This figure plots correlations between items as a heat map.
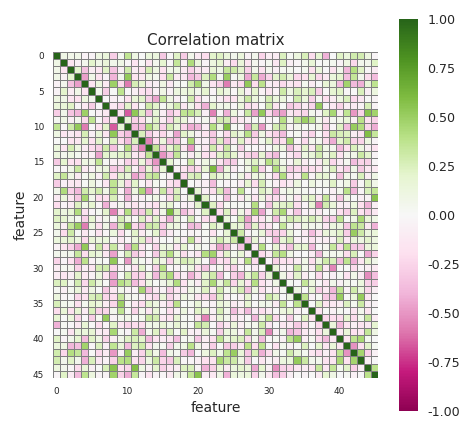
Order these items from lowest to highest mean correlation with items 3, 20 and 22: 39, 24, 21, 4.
4, 39, 24, 21
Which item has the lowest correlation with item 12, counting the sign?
13
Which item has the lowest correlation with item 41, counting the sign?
42
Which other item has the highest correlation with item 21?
28
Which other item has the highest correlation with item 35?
9
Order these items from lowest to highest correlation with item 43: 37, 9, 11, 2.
11, 37, 2, 9
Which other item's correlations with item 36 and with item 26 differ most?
25
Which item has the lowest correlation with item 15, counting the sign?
14
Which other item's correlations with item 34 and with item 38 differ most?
40
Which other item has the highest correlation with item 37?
7
